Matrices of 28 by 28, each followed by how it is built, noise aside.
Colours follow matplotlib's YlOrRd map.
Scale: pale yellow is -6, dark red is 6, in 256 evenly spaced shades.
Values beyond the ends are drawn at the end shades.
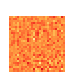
low rank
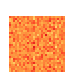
repeating rows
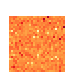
sparse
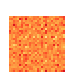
low rank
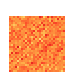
Hankel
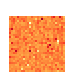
sparse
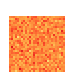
noise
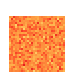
noise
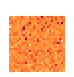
sparse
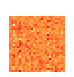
uneven columns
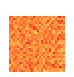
blocks
